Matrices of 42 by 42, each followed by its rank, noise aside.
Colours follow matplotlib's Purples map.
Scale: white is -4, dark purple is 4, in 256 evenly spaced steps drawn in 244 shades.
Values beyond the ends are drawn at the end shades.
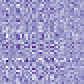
three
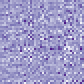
five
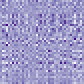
three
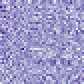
six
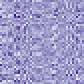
four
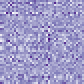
six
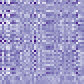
three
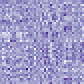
five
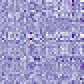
four
